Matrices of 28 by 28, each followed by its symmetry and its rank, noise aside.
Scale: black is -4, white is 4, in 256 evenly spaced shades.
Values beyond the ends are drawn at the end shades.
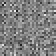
no symmetry, rank five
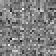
no symmetry, rank five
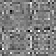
no symmetry, rank four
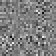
antisymmetric, rank four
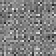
antisymmetric, rank four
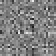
antisymmetric, rank four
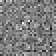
symmetric, rank five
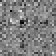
symmetric, rank five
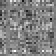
no symmetry, rank five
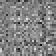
no symmetry, rank five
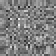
no symmetry, rank four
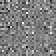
no symmetry, rank four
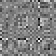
symmetric, rank three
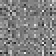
no symmetry, rank four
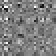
no symmetry, rank three
